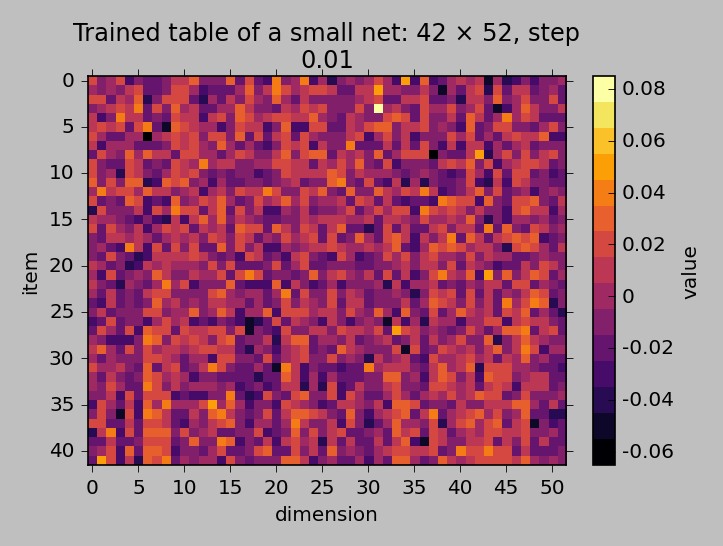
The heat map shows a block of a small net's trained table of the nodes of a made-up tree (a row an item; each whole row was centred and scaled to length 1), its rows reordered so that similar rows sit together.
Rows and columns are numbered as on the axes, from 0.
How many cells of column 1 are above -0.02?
29
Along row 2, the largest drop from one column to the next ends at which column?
6
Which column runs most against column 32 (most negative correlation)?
8
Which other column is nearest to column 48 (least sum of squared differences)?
38
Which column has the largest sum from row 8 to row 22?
41
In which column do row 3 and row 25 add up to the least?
44
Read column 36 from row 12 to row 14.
0.04 -0.02 0.04
